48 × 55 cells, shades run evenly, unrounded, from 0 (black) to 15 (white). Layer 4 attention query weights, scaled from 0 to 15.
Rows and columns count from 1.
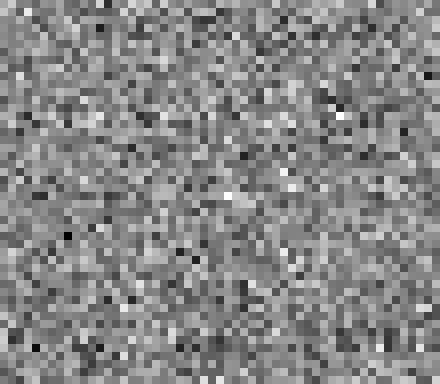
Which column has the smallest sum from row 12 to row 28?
48
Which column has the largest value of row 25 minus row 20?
31
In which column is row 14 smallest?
43
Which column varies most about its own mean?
37
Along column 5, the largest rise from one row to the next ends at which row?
45
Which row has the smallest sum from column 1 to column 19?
25
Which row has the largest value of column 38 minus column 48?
36
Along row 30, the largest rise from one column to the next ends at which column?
10
